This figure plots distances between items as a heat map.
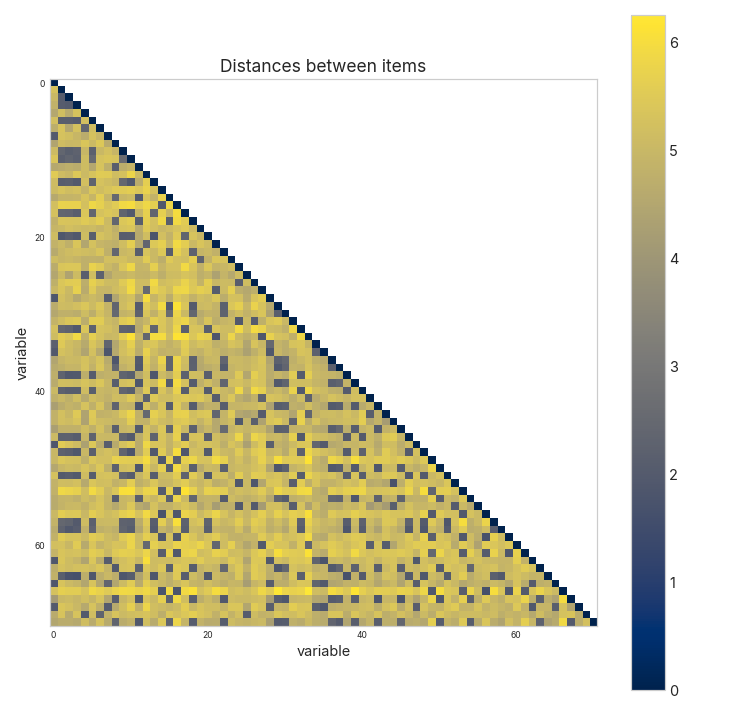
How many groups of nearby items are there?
8
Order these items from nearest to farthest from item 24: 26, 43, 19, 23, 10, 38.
26, 43, 19, 23, 38, 10
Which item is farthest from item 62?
12
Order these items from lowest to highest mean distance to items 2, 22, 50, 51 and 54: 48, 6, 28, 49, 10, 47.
48, 10, 28, 47, 6, 49
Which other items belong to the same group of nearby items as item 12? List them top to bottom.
21, 27, 33, 41, 43, 60
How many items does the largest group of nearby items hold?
18
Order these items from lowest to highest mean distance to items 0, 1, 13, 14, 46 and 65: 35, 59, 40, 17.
40, 17, 35, 59
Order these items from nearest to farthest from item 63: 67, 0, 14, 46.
67, 0, 46, 14
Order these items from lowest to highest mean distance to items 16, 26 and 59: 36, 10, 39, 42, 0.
0, 42, 36, 39, 10
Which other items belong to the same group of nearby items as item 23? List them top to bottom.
19
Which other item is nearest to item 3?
64
